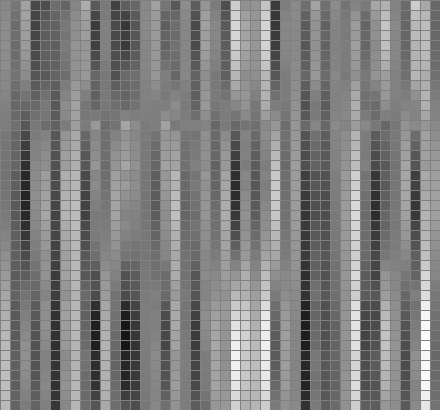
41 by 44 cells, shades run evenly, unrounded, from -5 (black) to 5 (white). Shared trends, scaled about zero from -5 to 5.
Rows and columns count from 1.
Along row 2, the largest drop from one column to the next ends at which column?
28
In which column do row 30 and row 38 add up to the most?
43
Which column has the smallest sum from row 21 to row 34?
31
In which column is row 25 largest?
36
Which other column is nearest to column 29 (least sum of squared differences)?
22
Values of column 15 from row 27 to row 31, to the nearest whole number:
0 0 0 0 0
